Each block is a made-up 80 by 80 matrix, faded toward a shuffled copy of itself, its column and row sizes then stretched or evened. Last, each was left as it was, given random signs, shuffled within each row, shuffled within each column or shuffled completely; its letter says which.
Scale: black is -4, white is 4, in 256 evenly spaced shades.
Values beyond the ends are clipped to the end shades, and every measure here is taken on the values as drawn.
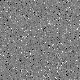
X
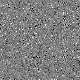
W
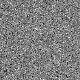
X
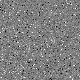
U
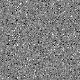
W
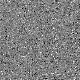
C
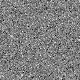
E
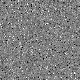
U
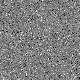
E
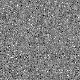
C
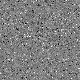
U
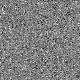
X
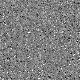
X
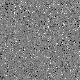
C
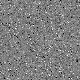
X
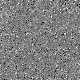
U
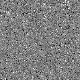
C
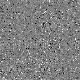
W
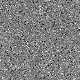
U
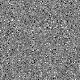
W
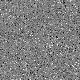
E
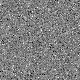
E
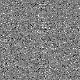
W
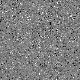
C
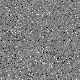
C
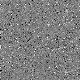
C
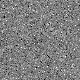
X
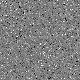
E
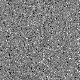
X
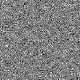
W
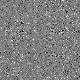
C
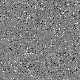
C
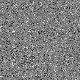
C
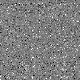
W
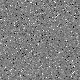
E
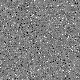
E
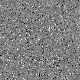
U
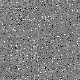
W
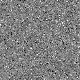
E
